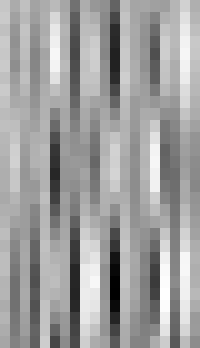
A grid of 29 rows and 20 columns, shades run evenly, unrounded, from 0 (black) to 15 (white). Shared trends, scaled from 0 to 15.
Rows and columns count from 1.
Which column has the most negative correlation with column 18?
5
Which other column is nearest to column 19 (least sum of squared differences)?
9
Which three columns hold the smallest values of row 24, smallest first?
12, 8, 16
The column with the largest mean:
19
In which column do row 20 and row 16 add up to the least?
6
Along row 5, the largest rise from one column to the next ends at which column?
13
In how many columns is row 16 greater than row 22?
7
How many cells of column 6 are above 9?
15
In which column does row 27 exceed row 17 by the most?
17
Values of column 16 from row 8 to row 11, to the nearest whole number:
7 9 10 12
